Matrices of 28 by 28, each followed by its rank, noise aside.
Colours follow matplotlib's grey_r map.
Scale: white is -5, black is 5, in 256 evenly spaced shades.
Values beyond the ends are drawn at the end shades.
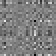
two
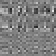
two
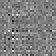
three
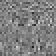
five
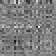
three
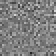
five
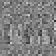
three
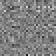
four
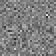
six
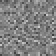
six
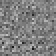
five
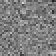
six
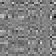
three
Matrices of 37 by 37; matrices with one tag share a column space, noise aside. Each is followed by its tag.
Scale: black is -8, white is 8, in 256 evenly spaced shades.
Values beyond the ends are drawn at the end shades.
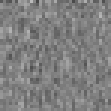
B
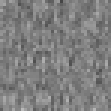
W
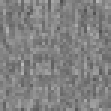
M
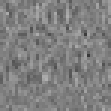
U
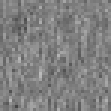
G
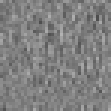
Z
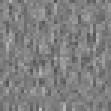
Z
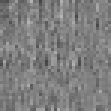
W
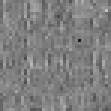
W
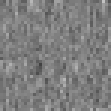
M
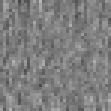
W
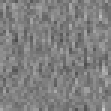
Z
